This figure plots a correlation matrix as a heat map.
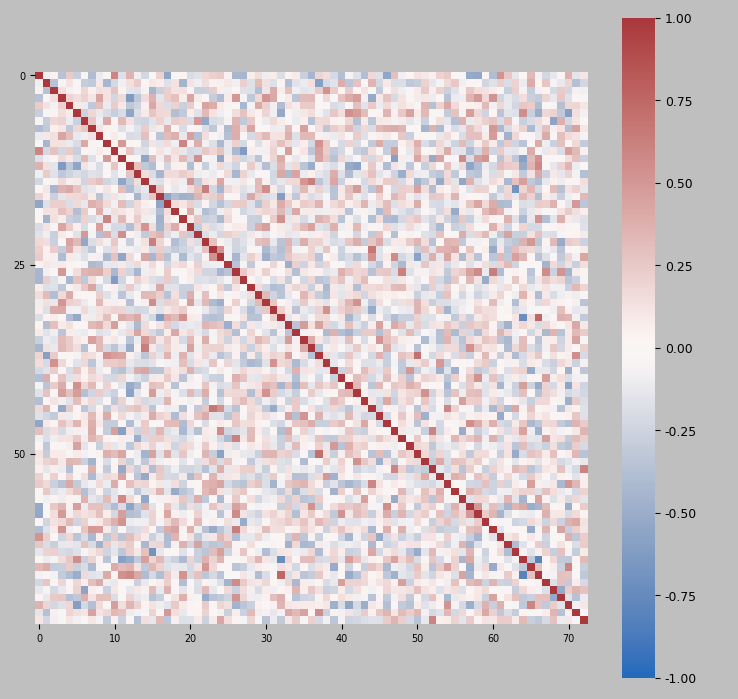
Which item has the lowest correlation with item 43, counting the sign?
70
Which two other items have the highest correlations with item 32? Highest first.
66, 19
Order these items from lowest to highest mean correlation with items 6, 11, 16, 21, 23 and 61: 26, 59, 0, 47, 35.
47, 35, 26, 0, 59
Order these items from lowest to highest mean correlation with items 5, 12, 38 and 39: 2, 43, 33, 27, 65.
65, 33, 27, 43, 2
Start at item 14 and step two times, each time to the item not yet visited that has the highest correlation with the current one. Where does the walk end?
57
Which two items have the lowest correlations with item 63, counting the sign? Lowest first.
15, 50
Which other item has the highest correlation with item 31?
38
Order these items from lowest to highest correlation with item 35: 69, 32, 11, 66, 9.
66, 69, 32, 11, 9
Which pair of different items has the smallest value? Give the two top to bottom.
64, 66
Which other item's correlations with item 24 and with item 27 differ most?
10
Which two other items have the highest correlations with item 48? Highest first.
26, 67
